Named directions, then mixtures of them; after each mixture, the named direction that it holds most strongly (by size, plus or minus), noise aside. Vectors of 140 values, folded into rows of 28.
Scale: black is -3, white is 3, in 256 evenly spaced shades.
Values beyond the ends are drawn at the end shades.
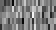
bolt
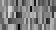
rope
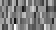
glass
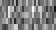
glass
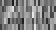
bolt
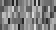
bolt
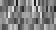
glass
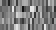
glass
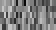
rope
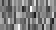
rope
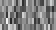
glass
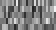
glass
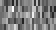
bolt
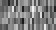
bolt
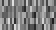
glass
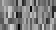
rope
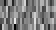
glass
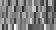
glass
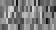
rope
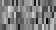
rope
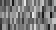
bolt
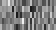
bolt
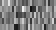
glass
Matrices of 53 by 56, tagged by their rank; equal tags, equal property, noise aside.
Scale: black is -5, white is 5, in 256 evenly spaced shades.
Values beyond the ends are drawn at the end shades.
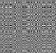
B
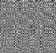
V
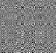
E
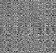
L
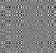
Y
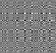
B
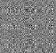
L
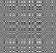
Y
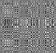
B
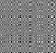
Y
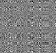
V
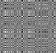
Y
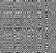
B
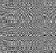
E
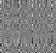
B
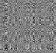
V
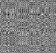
V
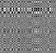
Y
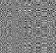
E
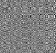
V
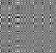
Y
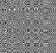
E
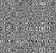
L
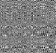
L
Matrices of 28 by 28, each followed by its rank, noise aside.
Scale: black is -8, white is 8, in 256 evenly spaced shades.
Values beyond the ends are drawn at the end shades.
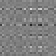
one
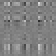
one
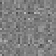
four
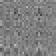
four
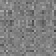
three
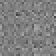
four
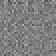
four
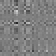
two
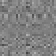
three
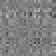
three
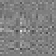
four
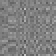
two
